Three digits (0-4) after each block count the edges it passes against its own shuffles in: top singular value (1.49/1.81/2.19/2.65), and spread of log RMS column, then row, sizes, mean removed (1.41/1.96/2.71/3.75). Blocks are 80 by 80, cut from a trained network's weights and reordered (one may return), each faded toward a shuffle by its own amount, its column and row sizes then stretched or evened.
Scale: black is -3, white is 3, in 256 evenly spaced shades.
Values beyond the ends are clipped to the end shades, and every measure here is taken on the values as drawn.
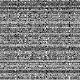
4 2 1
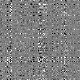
1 3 3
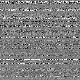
1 0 4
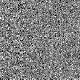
1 1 0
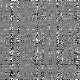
1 4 3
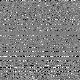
1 0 4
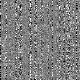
0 4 0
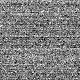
2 0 0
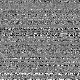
1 0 4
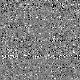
1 2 3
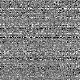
2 2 3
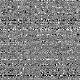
1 2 3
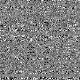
0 1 3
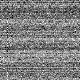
3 1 0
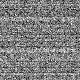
2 0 0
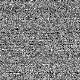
0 0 2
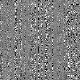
0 4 1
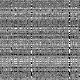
4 3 2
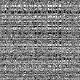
4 3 2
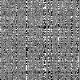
2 4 0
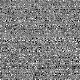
0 1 3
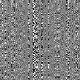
3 4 0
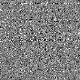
0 2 2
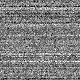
3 0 2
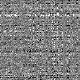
2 3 2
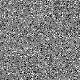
1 1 1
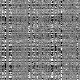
4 4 0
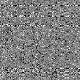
3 1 2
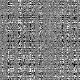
3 4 1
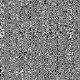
0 3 2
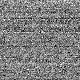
1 0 1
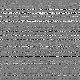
2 0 4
